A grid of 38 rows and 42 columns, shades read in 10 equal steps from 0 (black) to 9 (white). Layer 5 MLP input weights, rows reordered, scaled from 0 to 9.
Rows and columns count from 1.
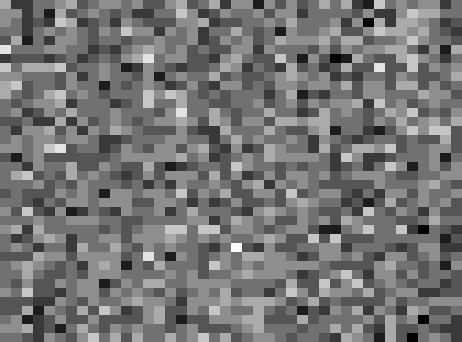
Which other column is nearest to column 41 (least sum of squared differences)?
9
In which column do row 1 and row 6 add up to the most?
1
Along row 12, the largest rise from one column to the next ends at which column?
35
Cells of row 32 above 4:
16
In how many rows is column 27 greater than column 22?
16
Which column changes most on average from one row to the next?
34
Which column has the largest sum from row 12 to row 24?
17
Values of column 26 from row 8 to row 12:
2 5 5 4 4
